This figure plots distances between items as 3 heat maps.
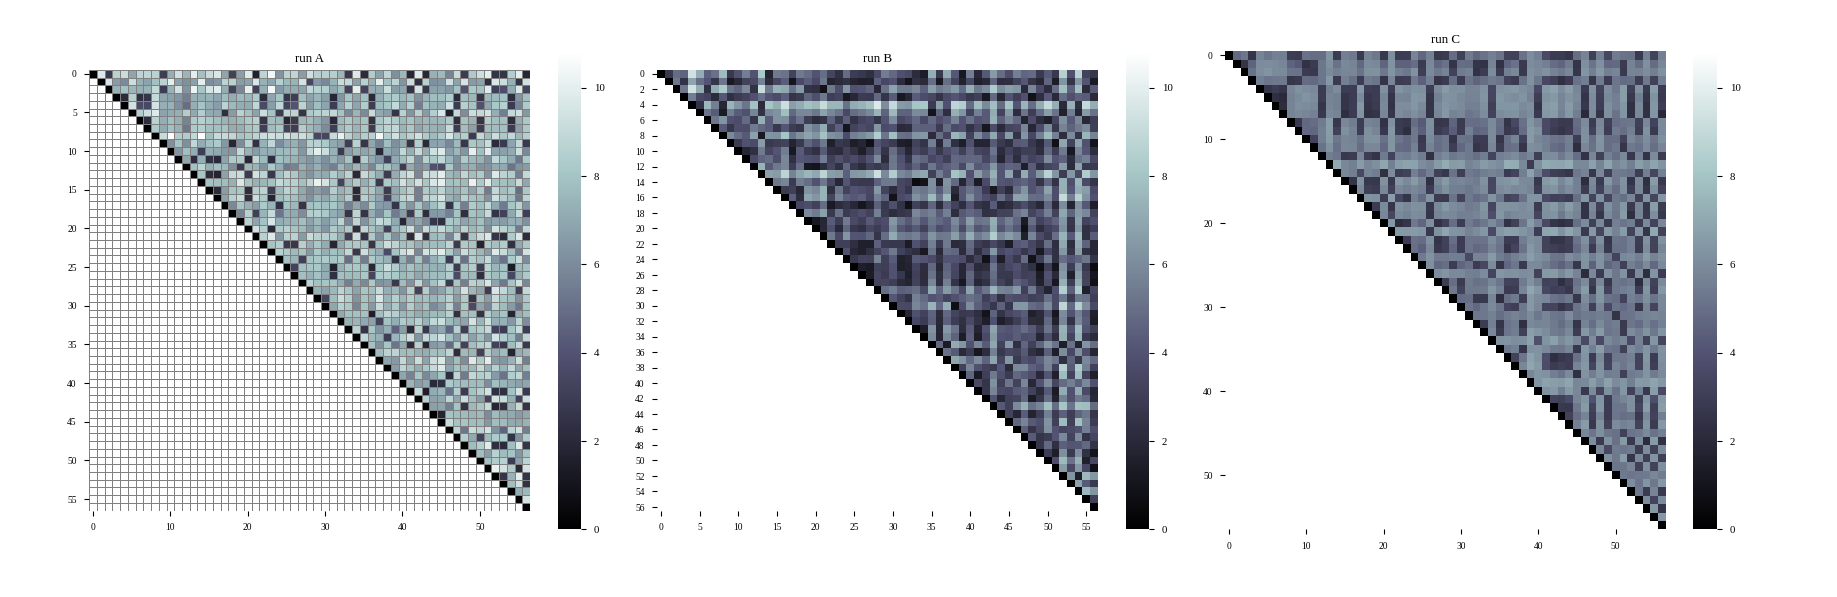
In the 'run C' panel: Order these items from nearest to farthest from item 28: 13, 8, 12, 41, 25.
8, 41, 25, 12, 13
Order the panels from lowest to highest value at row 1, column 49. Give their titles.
run B, run C, run A
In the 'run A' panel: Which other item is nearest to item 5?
46
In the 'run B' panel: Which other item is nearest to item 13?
8
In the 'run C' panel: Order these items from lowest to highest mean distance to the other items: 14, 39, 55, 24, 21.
14, 55, 21, 24, 39
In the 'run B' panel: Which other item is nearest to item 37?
35
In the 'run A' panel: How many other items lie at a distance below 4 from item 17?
5
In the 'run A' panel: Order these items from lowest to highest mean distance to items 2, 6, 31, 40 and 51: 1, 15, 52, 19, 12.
12, 19, 1, 52, 15
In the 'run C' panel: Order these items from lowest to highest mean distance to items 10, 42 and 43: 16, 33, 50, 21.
33, 50, 16, 21
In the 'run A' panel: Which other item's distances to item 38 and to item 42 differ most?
1
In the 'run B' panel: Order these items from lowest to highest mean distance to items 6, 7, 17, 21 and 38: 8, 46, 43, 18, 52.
18, 46, 43, 8, 52
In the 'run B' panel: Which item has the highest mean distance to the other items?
4
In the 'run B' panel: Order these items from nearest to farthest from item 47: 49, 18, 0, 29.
49, 29, 0, 18
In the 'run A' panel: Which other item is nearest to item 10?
37
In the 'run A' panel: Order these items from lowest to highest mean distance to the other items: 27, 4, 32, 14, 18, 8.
18, 4, 27, 32, 14, 8
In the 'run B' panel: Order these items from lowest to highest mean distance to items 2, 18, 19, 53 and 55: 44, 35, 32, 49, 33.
49, 32, 44, 33, 35
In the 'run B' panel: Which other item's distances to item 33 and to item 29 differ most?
14
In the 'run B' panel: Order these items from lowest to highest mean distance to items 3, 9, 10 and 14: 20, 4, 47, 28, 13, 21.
20, 47, 28, 21, 13, 4
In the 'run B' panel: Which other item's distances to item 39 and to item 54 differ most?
0
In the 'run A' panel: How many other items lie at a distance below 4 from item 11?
7
